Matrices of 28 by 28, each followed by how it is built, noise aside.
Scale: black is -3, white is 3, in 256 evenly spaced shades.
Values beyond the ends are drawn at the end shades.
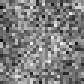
smooth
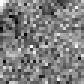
smooth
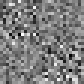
block diagonal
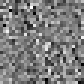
block diagonal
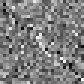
banded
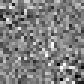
block diagonal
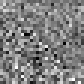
lower triangular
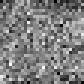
smooth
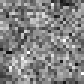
smooth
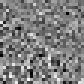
lower triangular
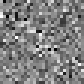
block diagonal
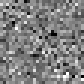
block diagonal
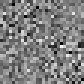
block diagonal
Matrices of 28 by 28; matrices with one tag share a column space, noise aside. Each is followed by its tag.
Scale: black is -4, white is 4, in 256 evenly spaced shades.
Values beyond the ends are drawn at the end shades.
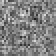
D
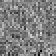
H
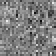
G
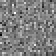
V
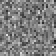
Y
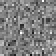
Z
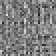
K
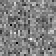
Z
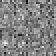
Y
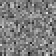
V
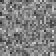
Y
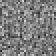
H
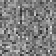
K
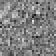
G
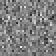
D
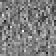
D
